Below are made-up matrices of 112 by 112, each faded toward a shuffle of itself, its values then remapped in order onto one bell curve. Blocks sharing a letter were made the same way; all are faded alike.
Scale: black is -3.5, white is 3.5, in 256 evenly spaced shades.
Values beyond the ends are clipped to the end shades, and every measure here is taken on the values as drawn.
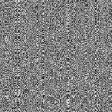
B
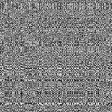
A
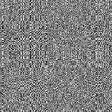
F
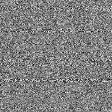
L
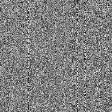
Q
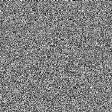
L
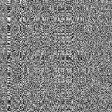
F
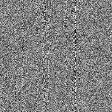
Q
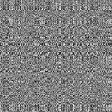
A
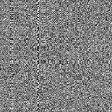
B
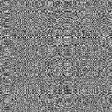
A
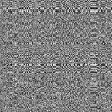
A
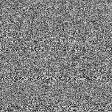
L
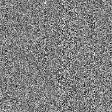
Q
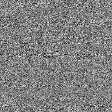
L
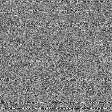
L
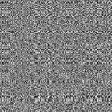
A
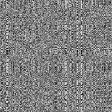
B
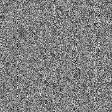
Q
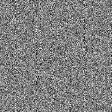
Q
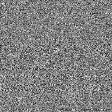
L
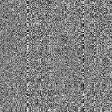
B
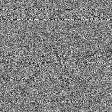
L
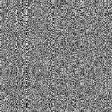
B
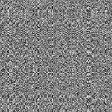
F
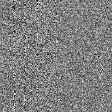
Q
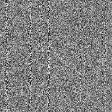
Q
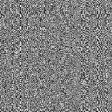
B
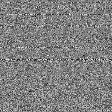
L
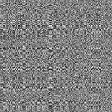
A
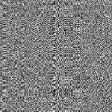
F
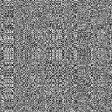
F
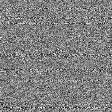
L
